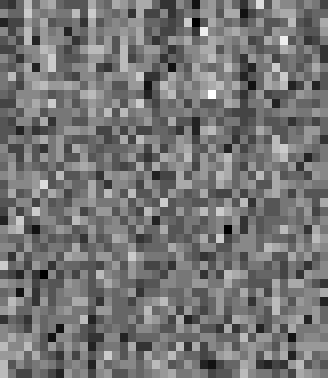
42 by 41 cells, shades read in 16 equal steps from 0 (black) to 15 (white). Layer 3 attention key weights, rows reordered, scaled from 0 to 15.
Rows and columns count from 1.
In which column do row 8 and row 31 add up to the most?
29
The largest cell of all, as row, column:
11, 27
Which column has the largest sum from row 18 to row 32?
28
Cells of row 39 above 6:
28
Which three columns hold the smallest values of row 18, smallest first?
39, 19, 3
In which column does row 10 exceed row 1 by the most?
21
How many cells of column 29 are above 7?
22
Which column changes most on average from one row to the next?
26
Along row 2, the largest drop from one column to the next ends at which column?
31
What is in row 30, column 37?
7
